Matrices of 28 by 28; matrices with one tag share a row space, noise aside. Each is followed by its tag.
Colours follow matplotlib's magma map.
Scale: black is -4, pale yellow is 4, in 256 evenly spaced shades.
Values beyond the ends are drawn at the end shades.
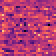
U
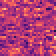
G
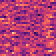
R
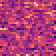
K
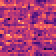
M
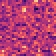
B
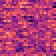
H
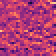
G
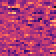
G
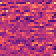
K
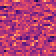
R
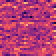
H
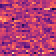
R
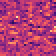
G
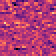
R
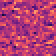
R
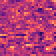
K
